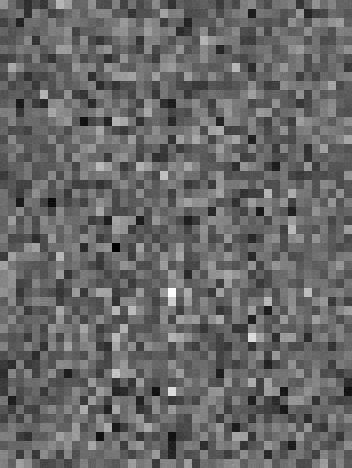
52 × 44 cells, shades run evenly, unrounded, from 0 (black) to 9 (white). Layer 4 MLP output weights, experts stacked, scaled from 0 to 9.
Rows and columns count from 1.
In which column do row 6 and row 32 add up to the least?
28
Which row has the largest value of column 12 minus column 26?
50
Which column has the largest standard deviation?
22
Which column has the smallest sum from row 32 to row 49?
3
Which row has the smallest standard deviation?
40
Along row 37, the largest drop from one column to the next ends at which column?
17
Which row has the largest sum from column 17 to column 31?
16
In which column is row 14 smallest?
11
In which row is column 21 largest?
20
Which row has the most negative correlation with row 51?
7
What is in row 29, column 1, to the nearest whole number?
2
